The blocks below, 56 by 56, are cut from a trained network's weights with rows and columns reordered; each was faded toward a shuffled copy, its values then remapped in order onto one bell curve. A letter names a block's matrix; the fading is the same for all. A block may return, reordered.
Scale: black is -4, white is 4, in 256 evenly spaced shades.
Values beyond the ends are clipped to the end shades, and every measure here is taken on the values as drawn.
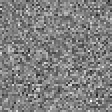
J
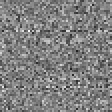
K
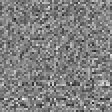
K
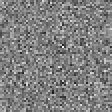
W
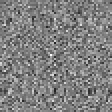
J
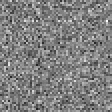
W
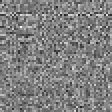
K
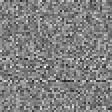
K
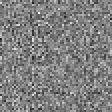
J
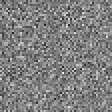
J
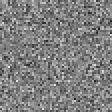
J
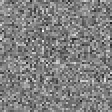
J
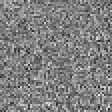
W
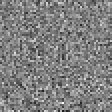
W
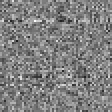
K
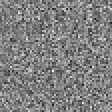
W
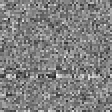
K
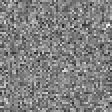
J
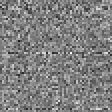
K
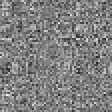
J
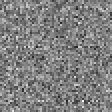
W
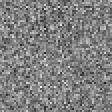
W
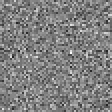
W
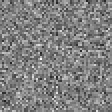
W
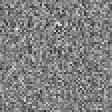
J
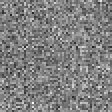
W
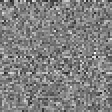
K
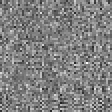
J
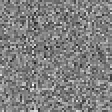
W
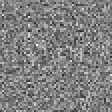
J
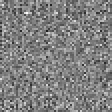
W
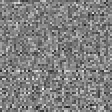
K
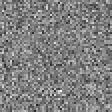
J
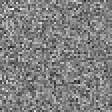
W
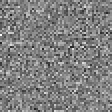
J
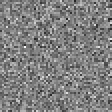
W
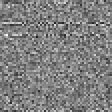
K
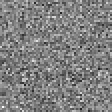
W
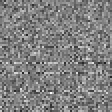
K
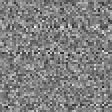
K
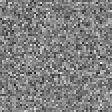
W
